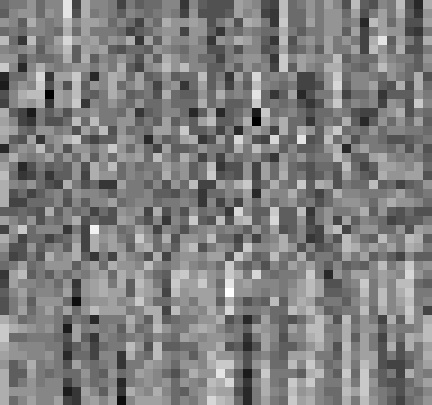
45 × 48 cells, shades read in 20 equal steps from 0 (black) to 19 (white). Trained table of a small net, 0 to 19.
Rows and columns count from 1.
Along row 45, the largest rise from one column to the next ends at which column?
15
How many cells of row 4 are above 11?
5
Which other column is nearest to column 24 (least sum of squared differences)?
30
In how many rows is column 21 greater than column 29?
27
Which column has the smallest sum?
3
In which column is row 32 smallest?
9
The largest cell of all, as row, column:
33, 26
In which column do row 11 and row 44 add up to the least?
6
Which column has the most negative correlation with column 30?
8
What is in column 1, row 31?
4
